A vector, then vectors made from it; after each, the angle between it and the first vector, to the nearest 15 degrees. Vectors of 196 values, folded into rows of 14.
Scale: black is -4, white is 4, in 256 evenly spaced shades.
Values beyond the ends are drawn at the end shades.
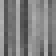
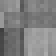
75 degrees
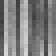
165 degrees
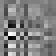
75 degrees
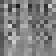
120 degrees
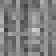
45 degrees
